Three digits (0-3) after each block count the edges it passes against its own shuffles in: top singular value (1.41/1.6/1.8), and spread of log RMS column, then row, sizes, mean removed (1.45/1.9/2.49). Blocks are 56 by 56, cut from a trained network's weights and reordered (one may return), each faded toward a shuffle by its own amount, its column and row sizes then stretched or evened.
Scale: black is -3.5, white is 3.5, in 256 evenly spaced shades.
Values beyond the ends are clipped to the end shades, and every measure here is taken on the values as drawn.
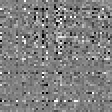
0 3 3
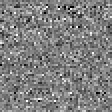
0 0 2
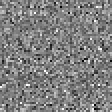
1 0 2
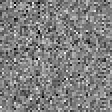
0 2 0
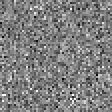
1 1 0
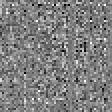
1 3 1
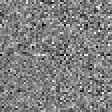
2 1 1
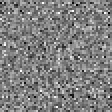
0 0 2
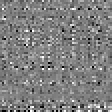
3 2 3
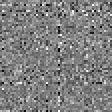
3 2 2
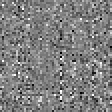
1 3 0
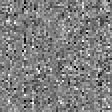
1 3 0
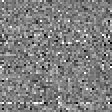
1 1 2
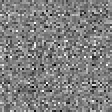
1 1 3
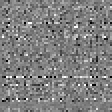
1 2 3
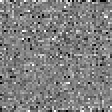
0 0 3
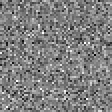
0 0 1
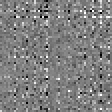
3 3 2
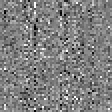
2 3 0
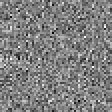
2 2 0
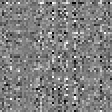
2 3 2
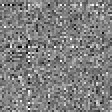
3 2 1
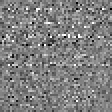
0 1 3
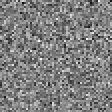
1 0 1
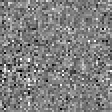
0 2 2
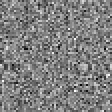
1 0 1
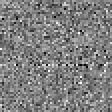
1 0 1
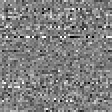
0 0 3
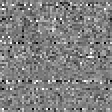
1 0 3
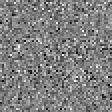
0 0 2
